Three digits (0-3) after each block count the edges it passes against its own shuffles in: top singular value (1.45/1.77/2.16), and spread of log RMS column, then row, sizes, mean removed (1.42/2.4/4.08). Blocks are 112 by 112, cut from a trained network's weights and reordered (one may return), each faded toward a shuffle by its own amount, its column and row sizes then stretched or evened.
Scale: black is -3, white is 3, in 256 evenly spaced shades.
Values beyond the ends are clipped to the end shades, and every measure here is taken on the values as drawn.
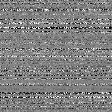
2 0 3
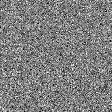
1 0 0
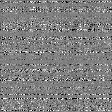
1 0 3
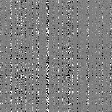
1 3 2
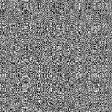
3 2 1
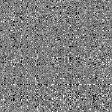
2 2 2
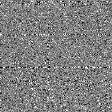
1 1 2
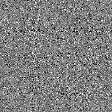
0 1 2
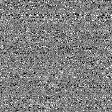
0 0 2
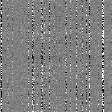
2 3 0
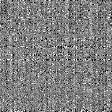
2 0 2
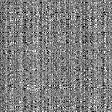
3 1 2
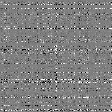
1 2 3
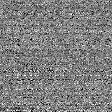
1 0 2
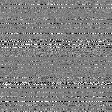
2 0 3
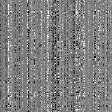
3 3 2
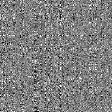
2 2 1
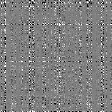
3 3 2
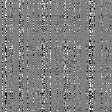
2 3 2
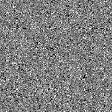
1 1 1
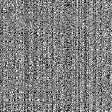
3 0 2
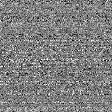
1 0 2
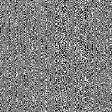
2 3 0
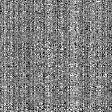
3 1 2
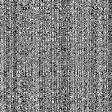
3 0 2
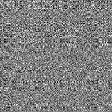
3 0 2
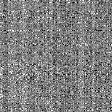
2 0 2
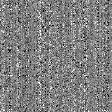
1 2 1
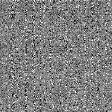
0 2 0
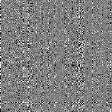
3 3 2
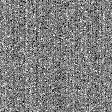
1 0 0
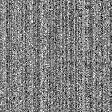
3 1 0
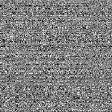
2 1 2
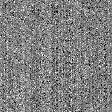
1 1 0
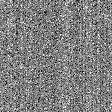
1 0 0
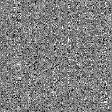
0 2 0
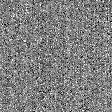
0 0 0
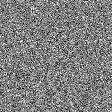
1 0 0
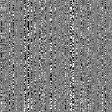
3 3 0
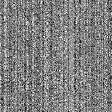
3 1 1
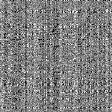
3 0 2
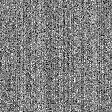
2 0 0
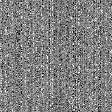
2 2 0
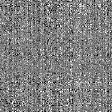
2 1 2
